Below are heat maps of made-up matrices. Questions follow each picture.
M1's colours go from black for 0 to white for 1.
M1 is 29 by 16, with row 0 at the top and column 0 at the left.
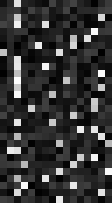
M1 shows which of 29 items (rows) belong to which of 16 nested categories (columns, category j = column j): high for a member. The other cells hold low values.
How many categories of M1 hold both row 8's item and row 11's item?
1
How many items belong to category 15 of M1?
2
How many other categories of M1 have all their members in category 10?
3
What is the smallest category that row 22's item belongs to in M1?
11
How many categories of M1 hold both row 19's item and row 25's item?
1
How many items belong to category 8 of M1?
4
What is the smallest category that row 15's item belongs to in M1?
4
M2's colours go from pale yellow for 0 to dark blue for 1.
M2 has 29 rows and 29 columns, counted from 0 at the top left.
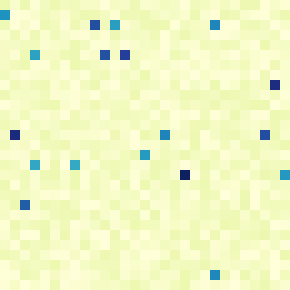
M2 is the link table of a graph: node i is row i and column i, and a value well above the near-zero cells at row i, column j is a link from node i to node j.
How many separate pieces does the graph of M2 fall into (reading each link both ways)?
11
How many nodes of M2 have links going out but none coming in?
6
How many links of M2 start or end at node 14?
1
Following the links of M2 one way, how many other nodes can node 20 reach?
4
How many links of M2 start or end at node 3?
2
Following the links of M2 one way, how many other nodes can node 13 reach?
6
